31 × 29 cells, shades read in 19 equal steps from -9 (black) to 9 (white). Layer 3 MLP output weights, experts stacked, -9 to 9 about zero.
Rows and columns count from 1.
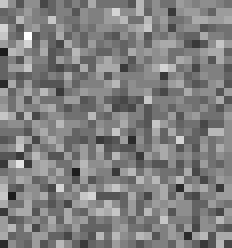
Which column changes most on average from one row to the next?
3
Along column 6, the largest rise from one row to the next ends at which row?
12
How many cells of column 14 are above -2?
20
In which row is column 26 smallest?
31
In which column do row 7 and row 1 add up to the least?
7
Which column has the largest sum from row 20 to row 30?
11
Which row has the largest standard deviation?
25
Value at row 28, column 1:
2
